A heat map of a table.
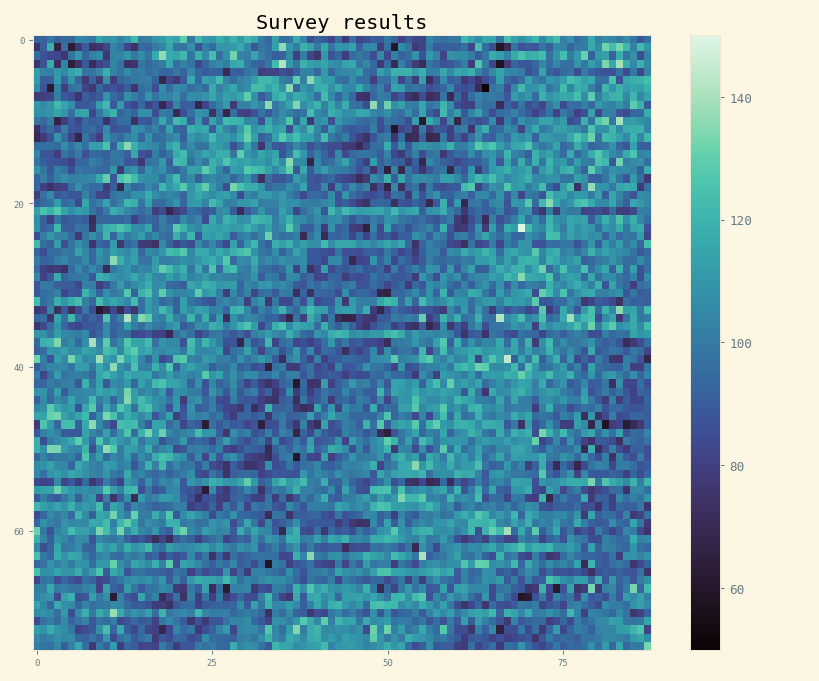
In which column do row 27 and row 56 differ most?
11
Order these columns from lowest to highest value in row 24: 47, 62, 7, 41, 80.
41, 47, 62, 7, 80
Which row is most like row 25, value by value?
74
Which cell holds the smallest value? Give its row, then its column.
6, 64
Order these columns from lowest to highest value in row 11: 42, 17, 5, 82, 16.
5, 16, 17, 42, 82
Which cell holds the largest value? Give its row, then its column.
23, 69
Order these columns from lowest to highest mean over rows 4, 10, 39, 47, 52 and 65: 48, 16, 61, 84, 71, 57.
84, 16, 71, 48, 61, 57
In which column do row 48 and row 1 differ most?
66
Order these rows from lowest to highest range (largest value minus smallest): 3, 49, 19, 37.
19, 49, 37, 3
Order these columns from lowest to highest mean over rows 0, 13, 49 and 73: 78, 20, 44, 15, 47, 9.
44, 47, 78, 15, 20, 9
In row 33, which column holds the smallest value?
9
